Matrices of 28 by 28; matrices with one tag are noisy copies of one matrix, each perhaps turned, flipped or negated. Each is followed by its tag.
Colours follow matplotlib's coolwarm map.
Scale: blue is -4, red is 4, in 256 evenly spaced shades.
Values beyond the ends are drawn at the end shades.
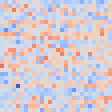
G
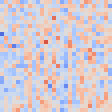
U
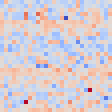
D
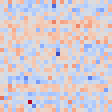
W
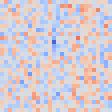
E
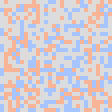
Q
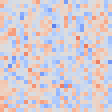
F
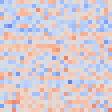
U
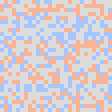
W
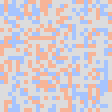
Q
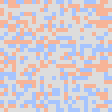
U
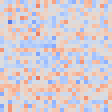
E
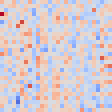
E
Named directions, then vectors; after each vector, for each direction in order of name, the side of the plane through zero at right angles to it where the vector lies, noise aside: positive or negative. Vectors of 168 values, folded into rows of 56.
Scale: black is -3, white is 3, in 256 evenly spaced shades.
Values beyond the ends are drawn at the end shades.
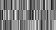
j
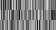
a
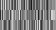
negative, positive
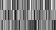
negative, negative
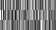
positive, negative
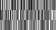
negative, positive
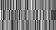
positive, negative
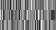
positive, negative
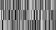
positive, negative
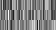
positive, positive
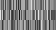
positive, negative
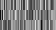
negative, positive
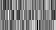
positive, positive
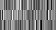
negative, positive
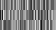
negative, positive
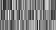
positive, positive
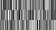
positive, positive
